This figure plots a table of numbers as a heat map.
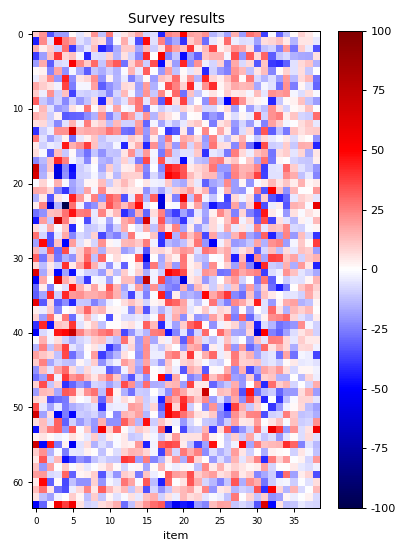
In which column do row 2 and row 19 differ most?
30
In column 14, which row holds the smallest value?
1
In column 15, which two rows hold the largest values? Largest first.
33, 25
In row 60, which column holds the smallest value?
17
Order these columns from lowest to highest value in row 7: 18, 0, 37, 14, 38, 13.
38, 14, 37, 13, 0, 18
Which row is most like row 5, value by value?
16
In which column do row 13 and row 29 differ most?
5
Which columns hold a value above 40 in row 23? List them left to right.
14, 30, 38
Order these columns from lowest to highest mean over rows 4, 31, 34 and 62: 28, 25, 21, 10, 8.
21, 28, 25, 10, 8
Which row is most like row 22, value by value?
4
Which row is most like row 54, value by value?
62
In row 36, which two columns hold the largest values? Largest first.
0, 30
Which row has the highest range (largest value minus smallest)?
23
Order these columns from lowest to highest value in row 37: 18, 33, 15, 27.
15, 27, 18, 33
